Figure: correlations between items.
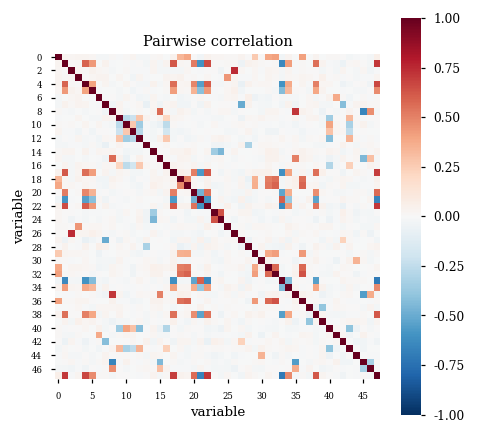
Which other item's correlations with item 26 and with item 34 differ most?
2
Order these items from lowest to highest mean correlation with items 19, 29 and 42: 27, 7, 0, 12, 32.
7, 12, 27, 0, 32
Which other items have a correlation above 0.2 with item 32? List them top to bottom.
0, 18, 19, 29, 31, 36
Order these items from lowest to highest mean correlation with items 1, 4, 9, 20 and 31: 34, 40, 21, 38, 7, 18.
21, 40, 7, 18, 34, 38
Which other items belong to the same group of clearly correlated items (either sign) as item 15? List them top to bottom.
8, 35, 45, 46
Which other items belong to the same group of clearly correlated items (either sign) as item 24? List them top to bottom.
14, 23
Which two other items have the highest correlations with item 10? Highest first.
40, 11
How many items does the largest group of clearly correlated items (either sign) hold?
11
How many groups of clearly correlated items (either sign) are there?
12
